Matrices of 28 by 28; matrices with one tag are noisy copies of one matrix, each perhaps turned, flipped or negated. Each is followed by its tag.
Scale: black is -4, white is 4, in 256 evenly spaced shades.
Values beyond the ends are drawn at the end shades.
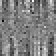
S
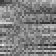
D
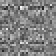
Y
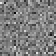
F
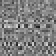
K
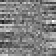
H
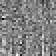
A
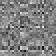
Y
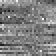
D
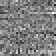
A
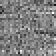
A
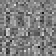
Y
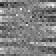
S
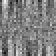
S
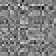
Y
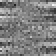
S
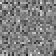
F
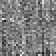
A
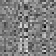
K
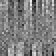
H
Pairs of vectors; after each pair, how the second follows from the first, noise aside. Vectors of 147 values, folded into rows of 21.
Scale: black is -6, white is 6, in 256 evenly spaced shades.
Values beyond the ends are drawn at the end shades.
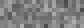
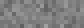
negated, shrunk.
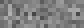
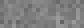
wrapped around, shrunk.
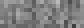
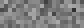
shuffled.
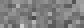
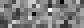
reversed, negated, scaled up.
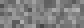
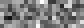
reversed, negated, scaled up.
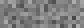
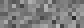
sign-scrambled.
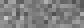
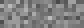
wrapped around.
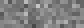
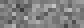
wrapped around.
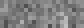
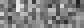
reversed, scaled up.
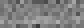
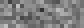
shuffled.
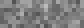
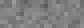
negated, shrunk.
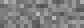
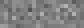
wrapped around, partly zeroed.
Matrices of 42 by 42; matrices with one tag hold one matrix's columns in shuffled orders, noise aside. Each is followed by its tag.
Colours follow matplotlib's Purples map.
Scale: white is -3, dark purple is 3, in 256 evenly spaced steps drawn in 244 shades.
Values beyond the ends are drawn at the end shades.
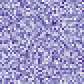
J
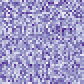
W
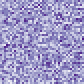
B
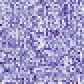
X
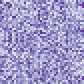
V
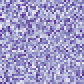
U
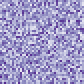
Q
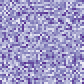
B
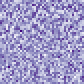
U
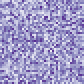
V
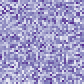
B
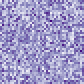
V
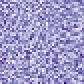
J
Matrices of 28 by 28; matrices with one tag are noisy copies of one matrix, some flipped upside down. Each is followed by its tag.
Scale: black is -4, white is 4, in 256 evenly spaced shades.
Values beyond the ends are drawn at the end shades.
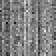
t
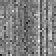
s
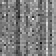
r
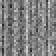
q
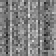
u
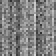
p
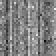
u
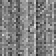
p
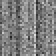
p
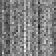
t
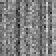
r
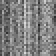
t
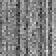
r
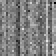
r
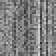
s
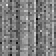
p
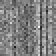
s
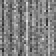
q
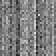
p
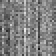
t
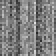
p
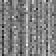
q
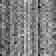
t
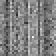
u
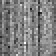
t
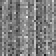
p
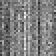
t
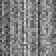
t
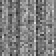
p
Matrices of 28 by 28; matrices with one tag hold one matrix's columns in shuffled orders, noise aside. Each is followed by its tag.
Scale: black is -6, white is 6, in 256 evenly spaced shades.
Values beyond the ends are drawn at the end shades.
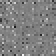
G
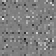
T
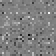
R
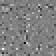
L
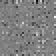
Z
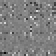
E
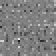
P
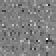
P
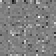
Z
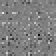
R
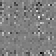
E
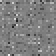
G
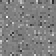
Z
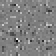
P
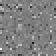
L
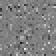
L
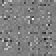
T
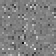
L
